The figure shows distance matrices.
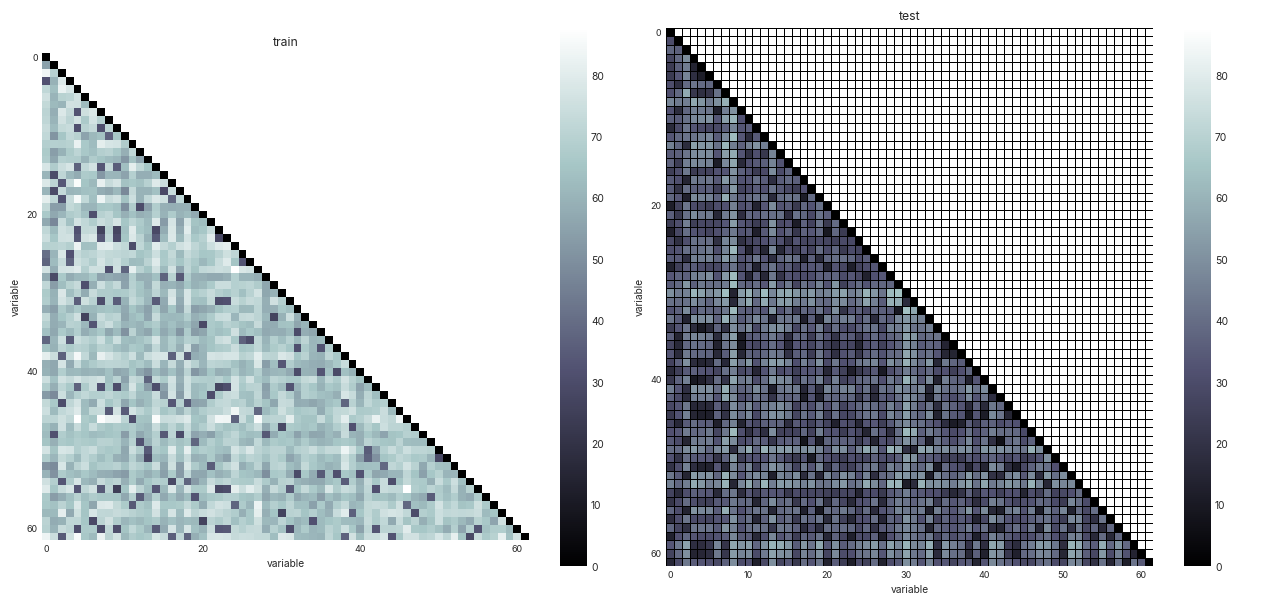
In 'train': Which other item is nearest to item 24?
11
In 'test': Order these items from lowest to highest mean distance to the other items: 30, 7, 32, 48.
32, 7, 48, 30
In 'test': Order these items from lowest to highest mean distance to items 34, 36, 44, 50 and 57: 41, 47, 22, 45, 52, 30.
45, 22, 47, 41, 52, 30
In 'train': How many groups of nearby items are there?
13
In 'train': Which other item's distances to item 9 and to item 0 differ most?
55
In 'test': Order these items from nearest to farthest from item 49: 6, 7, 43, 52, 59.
6, 43, 7, 59, 52
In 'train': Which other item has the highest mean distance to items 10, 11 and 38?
4
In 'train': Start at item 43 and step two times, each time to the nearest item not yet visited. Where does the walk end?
52
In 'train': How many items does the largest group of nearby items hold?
10
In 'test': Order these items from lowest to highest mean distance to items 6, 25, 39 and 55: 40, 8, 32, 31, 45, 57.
45, 57, 32, 40, 31, 8
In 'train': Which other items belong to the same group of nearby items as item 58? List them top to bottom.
30, 39, 47
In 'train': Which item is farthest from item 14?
46
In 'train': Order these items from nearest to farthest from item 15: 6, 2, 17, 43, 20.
17, 43, 20, 6, 2
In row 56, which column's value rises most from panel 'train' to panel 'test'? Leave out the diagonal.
19
